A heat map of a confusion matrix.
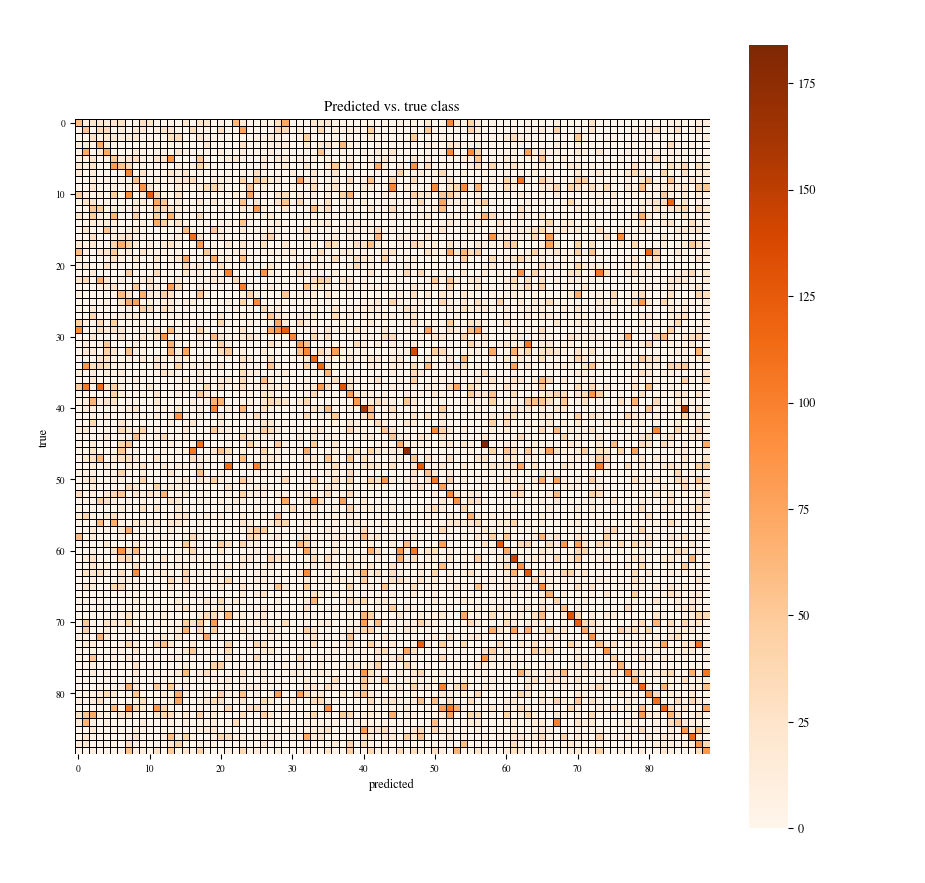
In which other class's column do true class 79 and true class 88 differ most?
51
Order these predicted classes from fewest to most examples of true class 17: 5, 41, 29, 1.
1, 29, 5, 41
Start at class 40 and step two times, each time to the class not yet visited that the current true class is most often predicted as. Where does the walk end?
87
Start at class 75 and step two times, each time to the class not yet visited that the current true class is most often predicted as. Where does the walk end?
7
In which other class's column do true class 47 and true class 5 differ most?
13
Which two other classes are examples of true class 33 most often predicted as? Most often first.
54, 79
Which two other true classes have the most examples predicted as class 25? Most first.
48, 12
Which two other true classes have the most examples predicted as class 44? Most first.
9, 83
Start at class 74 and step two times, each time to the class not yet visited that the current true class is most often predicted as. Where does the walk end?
16
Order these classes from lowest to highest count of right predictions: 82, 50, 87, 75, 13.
75, 13, 87, 50, 82
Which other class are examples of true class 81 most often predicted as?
14
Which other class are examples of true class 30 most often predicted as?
12
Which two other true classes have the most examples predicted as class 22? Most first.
0, 84
